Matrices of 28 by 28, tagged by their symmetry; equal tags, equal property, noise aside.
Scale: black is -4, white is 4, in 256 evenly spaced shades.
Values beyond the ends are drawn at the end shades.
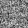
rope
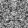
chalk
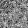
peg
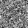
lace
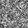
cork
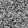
lace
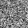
rope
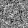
peg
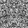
chalk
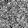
rope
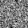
lace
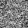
lace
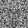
chalk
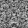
chalk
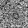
peg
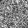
peg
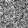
rope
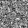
cork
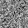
lace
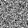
lace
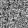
peg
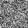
peg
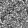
peg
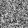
rope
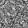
peg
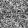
lace
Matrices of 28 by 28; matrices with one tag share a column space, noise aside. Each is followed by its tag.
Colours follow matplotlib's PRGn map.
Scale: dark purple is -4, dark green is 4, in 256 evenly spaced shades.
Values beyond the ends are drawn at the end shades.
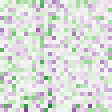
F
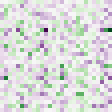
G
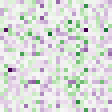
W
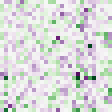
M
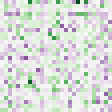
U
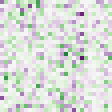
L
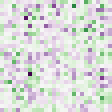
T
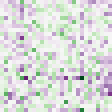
M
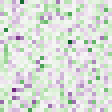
U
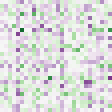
G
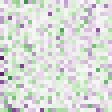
F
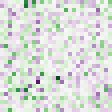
L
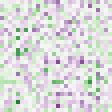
W
